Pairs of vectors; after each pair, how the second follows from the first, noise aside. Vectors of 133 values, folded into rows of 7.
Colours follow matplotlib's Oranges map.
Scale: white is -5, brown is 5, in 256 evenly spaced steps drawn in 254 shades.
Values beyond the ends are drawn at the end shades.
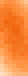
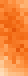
copied.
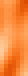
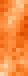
reversed, negated.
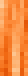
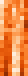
scaled up.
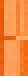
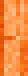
copied.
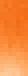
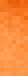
reversed, negated, shrunk.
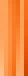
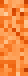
shuffled.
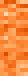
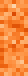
shuffled.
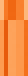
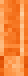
reversed, negated.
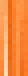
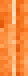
wrapped around.
